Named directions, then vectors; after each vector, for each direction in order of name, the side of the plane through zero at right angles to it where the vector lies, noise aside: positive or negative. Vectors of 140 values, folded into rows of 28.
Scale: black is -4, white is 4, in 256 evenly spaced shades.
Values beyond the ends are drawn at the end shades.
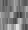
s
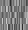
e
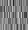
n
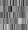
positive, positive, positive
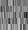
negative, positive, positive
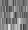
negative, positive, positive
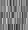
positive, positive, negative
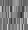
positive, negative, positive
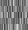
negative, negative, positive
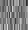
positive, positive, positive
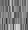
negative, negative, positive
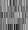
positive, positive, negative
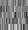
negative, positive, positive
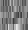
negative, negative, positive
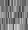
negative, negative, positive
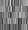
negative, negative, negative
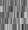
positive, negative, positive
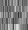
negative, negative, positive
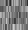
positive, positive, positive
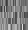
negative, positive, positive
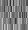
positive, positive, positive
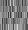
negative, negative, positive
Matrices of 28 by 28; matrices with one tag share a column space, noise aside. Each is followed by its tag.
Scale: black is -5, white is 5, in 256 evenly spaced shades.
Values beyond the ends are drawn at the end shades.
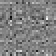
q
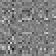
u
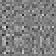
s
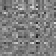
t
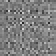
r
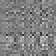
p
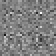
p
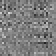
t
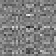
s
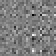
s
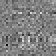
p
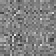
p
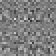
u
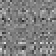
u
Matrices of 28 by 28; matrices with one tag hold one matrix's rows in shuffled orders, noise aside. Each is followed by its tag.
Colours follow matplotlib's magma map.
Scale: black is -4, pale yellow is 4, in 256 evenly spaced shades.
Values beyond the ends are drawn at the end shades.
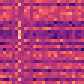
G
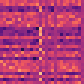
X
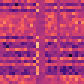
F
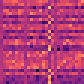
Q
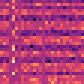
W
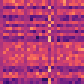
Q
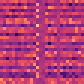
F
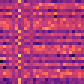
G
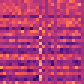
X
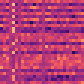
W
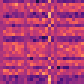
Q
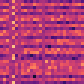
W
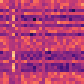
W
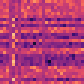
W
